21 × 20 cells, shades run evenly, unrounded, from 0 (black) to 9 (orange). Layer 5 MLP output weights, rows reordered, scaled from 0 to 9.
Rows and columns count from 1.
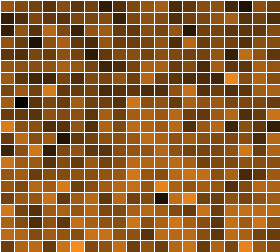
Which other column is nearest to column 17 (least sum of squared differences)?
7
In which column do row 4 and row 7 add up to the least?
3
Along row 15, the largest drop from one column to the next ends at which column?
18
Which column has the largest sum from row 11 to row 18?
10
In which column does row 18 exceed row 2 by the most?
1
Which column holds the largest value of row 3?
4
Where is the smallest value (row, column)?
9, 2
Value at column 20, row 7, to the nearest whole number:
5
